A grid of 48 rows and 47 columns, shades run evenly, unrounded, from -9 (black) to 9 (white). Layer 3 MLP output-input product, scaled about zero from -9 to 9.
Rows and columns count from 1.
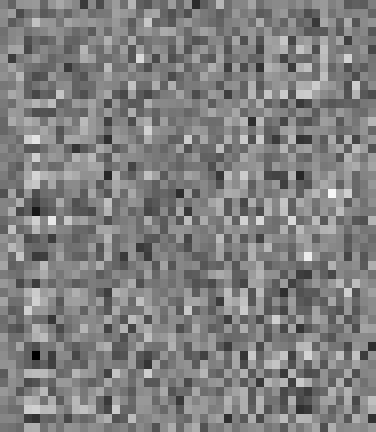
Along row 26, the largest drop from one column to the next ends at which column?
3
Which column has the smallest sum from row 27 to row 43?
7
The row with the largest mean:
25
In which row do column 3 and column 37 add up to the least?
32
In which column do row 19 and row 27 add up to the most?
28
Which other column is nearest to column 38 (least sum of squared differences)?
14
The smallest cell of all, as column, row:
5, 40
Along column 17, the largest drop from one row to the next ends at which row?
37
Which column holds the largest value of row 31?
33
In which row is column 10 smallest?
17
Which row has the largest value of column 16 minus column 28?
34
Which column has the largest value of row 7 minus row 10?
44
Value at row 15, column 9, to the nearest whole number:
0
